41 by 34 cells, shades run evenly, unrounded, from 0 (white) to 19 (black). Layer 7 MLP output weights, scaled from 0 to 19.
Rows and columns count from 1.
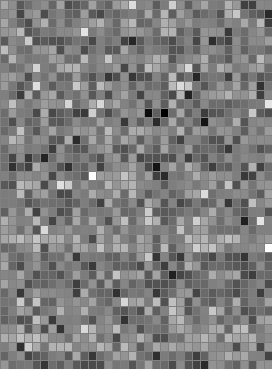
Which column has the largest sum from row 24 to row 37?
31
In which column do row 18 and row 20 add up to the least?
12
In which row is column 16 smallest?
34
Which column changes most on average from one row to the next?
5
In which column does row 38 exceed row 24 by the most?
15
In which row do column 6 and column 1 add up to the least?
26
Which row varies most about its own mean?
13
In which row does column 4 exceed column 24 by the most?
19
